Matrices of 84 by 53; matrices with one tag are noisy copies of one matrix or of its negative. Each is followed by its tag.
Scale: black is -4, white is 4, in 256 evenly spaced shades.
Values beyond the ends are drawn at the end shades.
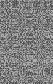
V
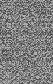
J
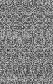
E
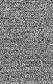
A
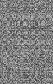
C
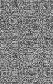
V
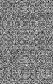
C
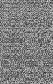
A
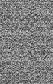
J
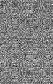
V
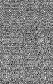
A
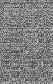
A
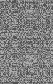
V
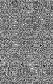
V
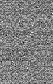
J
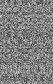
E
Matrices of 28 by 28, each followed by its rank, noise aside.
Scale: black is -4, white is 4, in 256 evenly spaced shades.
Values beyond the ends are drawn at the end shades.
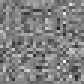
seven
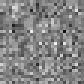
six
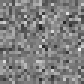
six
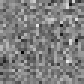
eight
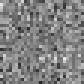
eight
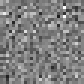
six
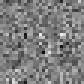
seven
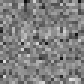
seven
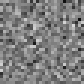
seven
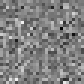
seven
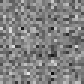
five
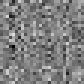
five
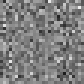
seven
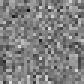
eight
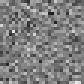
eight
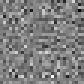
six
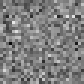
eight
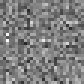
eight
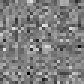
six
